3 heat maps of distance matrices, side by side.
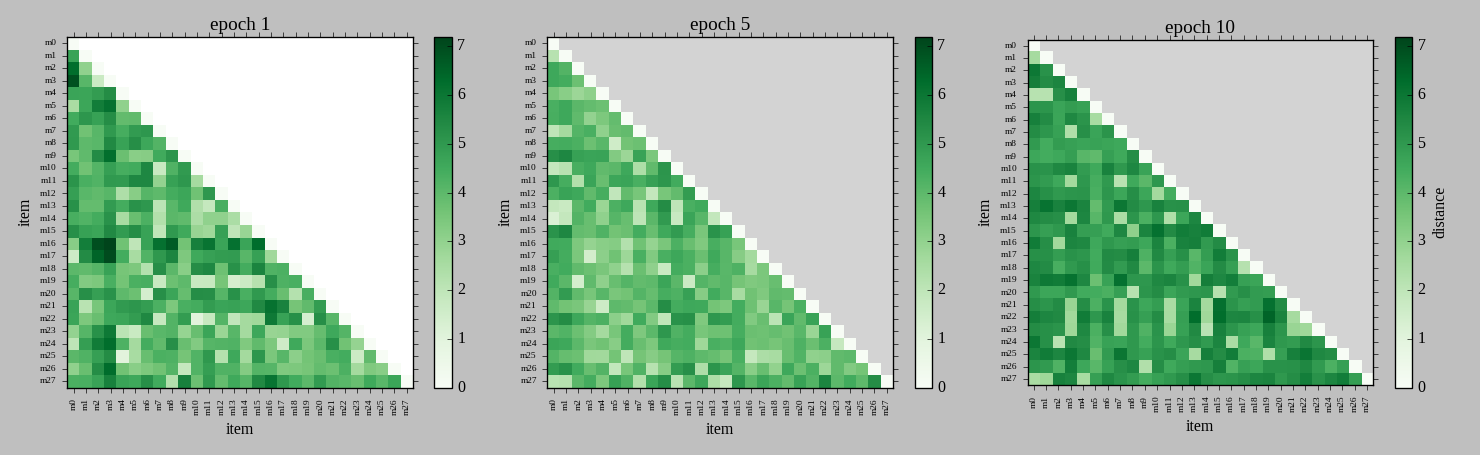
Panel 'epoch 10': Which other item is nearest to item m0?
m4
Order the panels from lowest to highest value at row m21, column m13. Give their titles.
epoch 5, epoch 1, epoch 10
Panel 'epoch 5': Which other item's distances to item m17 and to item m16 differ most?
m3
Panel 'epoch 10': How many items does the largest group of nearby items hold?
7
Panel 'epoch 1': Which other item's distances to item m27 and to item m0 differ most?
m17
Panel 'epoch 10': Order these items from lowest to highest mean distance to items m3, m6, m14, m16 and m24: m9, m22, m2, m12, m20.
m2, m22, m9, m20, m12
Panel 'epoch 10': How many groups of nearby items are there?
9
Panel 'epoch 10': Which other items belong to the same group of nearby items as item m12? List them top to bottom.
m10
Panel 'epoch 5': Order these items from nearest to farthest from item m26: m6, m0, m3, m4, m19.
m6, m3, m4, m19, m0
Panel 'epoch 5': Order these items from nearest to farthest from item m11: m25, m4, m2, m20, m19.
m19, m2, m4, m25, m20
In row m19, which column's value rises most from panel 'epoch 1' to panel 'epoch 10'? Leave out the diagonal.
m22
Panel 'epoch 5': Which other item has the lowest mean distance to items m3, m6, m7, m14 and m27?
m0
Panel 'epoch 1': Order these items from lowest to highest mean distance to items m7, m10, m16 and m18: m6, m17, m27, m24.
m24, m17, m6, m27
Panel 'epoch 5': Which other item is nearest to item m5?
m8
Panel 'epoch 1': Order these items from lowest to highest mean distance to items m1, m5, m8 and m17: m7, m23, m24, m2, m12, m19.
m23, m24, m19, m12, m7, m2
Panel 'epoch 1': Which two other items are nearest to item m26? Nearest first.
m9, m23
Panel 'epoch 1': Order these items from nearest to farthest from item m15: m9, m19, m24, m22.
m19, m22, m24, m9
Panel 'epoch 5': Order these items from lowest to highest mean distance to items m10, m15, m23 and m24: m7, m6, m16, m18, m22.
m7, m16, m18, m6, m22
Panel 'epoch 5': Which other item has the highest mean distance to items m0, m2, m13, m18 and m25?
m15
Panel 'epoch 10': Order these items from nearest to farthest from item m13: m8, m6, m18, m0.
m18, m6, m8, m0
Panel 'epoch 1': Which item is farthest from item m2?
m16
